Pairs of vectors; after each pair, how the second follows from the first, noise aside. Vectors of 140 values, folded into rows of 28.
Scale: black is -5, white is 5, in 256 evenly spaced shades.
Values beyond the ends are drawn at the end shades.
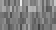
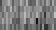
wrapped around, negated.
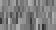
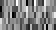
wrapped around, scaled up.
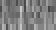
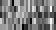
wrapped around, scaled up.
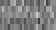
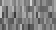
wrapped around, negated.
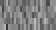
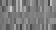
reversed, partly zeroed.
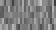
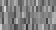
reversed, negated.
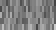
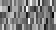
wrapped around, scaled up.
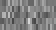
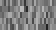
reversed, negated.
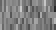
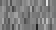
wrapped around, negated, partly zeroed.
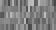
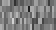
wrapped around, negated.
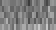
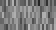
wrapped around, negated.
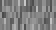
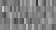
wrapped around, negated, partly zeroed.
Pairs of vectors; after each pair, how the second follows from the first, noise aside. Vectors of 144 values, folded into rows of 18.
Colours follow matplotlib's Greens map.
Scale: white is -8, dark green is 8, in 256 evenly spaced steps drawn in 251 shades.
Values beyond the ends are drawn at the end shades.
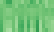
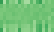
wrapped around, partly zeroed.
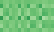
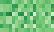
reversed, negated, scaled up.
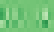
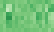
reversed, negated.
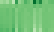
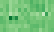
wrapped around.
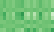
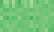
wrapped around, shrunk.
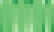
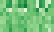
wrapped around, negated, scaled up.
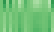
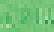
wrapped around, partly zeroed.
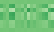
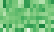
wrapped around, negated, scaled up.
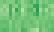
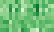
scaled up.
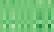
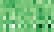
scaled up.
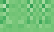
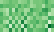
reversed, negated, scaled up.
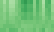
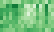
wrapped around, negated, scaled up.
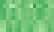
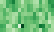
reversed, negated, scaled up.
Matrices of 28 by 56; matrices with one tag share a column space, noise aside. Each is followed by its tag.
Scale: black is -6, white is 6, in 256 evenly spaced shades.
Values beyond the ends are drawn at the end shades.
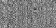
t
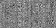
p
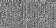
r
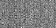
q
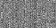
q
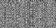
r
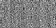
t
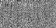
r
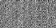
t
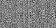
q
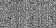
t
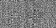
q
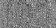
r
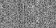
p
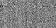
p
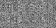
p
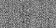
q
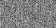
p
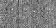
t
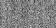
t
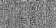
t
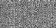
r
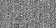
q
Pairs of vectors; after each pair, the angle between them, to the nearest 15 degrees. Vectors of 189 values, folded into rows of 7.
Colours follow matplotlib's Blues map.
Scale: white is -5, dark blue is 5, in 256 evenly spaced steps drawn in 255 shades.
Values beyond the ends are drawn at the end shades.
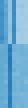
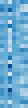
75 degrees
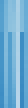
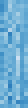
60 degrees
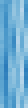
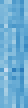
150 degrees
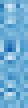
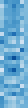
105 degrees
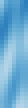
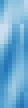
165 degrees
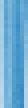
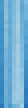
165 degrees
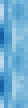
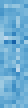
120 degrees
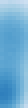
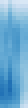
15 degrees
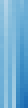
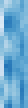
75 degrees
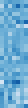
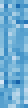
30 degrees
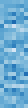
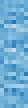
15 degrees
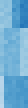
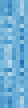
105 degrees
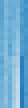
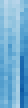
45 degrees
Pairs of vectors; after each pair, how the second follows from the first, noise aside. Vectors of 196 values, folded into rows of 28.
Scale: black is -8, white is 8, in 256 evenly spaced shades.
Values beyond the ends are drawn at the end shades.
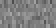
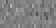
reversed, negated, partly zeroed.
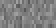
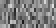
wrapped around, scaled up.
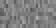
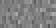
reversed, negated, partly zeroed.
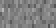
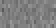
negated, shrunk.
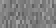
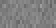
negated, shrunk.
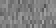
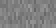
negated, shrunk.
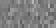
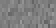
negated, shrunk.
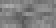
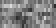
scaled up.
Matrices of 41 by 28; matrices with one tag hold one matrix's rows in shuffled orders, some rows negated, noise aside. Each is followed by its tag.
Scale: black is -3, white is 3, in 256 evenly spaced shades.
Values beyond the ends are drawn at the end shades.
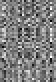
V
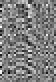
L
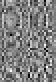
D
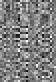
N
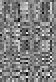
N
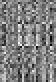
V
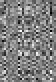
V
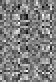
N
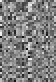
L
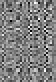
D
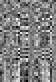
N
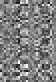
N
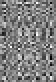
V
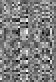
N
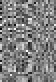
L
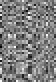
L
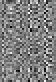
D
